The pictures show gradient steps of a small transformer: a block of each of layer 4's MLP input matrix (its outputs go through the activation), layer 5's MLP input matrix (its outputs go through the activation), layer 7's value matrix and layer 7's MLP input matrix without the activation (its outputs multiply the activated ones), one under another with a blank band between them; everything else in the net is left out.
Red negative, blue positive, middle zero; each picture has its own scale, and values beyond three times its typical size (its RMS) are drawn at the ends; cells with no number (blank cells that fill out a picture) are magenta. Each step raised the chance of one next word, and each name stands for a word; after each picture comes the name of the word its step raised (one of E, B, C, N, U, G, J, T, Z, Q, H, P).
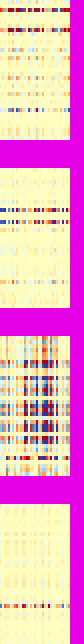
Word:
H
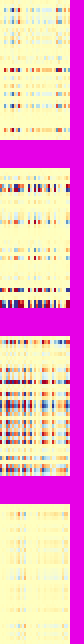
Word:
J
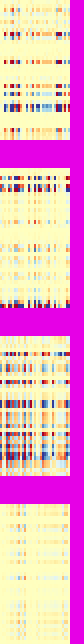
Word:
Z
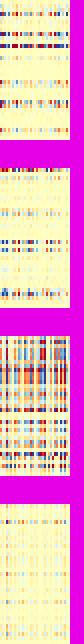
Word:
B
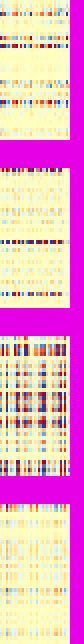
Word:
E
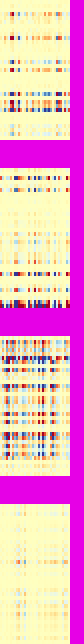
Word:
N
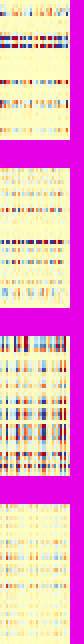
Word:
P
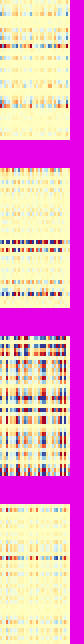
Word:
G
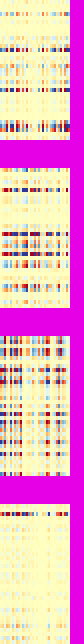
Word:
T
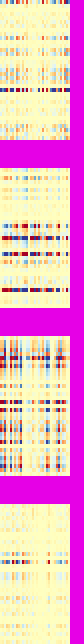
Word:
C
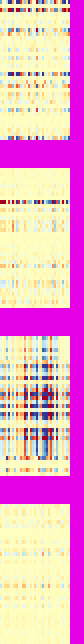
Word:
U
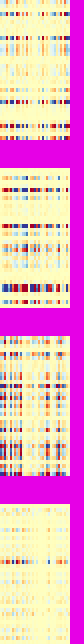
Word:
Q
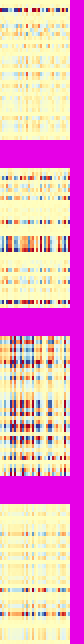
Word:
H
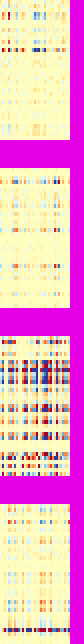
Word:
B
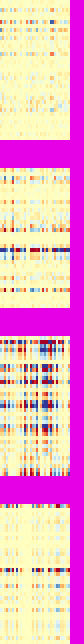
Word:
J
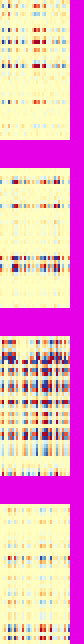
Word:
N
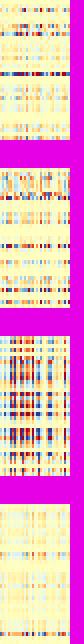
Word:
U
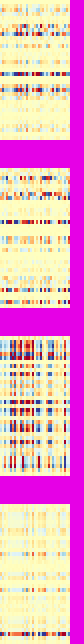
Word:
C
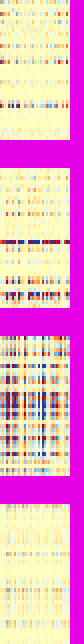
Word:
U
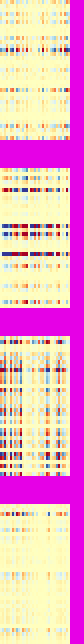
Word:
B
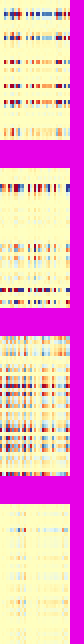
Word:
Q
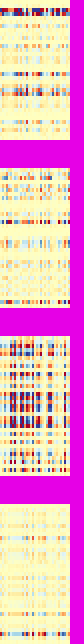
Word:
E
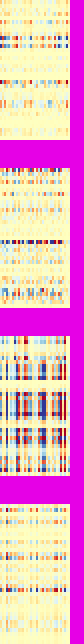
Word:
U
